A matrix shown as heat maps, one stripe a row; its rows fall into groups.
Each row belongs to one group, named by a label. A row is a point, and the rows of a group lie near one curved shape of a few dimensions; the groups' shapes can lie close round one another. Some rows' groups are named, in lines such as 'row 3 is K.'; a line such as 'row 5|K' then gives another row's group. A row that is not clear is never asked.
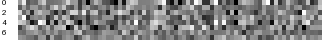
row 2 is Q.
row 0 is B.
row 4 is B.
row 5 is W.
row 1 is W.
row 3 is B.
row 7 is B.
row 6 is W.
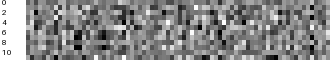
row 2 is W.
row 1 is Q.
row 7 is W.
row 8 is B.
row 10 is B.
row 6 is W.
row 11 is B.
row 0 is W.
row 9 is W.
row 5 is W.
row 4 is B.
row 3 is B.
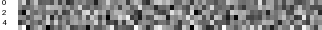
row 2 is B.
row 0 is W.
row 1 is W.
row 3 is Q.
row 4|B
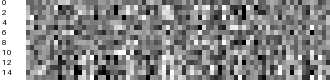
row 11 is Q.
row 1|Q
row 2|Q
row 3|B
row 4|W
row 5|W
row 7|B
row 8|Q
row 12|Q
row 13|W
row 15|Q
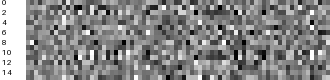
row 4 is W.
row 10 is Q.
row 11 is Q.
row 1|W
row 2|Q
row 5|W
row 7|W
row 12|Q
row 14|B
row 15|W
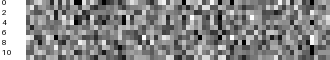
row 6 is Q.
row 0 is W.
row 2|B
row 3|W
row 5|W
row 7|B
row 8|Q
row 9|B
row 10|W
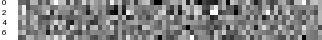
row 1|B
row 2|B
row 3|W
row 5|Q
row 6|B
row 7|W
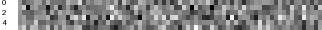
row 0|W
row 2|B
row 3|Q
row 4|W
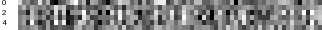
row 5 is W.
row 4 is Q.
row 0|Q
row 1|W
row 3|W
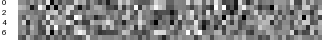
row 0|Q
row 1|B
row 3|W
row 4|W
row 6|Q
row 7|B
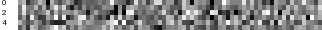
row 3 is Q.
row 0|B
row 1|W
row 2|B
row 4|W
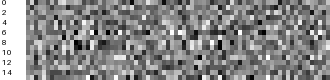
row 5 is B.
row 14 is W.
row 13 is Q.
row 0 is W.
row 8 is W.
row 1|W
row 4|Q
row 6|Q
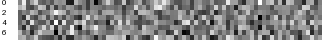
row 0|W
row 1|B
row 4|Q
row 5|B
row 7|W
